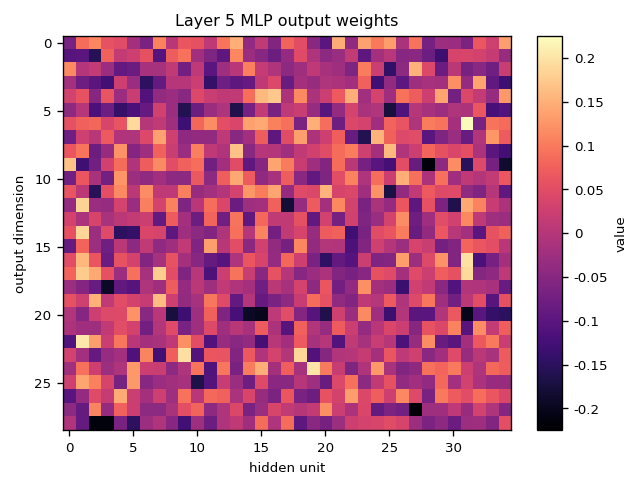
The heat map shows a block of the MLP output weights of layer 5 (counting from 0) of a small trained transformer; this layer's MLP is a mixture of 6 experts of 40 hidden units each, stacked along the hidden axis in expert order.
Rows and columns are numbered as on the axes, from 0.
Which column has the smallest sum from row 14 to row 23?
22
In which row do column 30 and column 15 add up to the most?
24
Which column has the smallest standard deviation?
12
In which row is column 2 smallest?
28
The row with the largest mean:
6
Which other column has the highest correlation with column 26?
29
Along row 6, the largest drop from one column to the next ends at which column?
32
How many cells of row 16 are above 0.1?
4
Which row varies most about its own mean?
9
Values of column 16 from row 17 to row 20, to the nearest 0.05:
0.05 0 -0.05 0
